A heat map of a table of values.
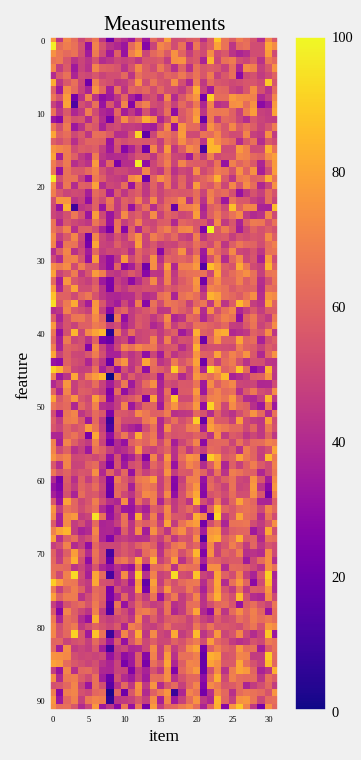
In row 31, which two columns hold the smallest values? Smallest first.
21, 13
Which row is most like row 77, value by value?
38
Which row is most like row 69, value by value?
29
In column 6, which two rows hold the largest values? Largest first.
65, 81
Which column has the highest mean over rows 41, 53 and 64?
23
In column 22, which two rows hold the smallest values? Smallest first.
65, 78
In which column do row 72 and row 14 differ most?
13
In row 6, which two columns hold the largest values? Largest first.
30, 0
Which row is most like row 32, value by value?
43
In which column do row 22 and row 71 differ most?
8
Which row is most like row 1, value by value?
19
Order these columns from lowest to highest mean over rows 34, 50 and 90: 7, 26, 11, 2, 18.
11, 7, 18, 2, 26
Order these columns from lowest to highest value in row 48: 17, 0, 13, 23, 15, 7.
17, 15, 7, 13, 0, 23
